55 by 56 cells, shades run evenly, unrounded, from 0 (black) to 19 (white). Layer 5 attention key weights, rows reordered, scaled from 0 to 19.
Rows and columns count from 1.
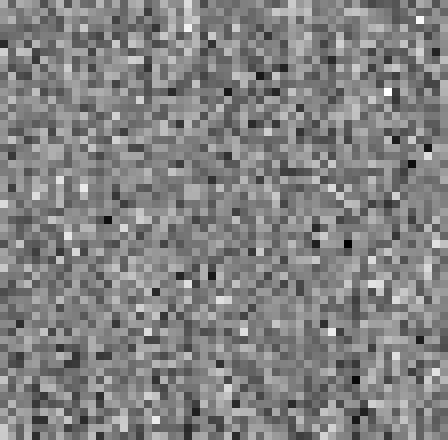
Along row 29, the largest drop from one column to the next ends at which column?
40
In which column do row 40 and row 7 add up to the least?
31
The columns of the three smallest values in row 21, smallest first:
52, 23, 36
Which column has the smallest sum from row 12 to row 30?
50
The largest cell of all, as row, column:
12, 49
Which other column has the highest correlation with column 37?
39
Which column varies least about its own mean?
56
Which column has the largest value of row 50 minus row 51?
19
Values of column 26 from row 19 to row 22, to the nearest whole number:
6 10 9 7
